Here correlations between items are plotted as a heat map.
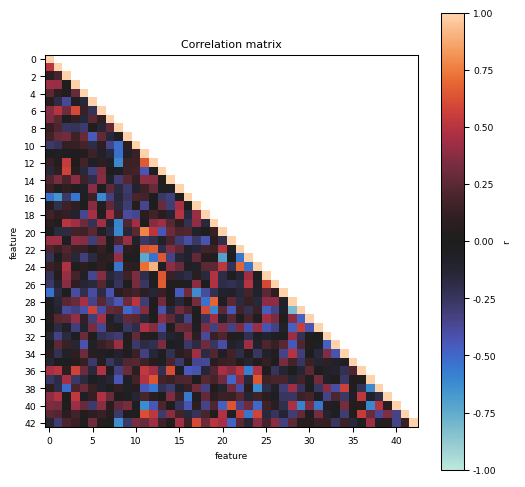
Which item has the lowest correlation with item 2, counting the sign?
38
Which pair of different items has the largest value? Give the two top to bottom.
12, 24
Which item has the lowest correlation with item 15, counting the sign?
27
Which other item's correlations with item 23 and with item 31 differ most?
11
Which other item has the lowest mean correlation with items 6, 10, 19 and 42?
8
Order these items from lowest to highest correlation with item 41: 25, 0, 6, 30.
25, 30, 6, 0
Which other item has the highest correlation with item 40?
21
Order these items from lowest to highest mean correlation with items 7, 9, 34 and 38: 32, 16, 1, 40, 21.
16, 1, 32, 21, 40
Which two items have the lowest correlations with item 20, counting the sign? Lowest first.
23, 8
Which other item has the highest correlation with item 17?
42
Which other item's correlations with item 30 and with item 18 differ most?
29
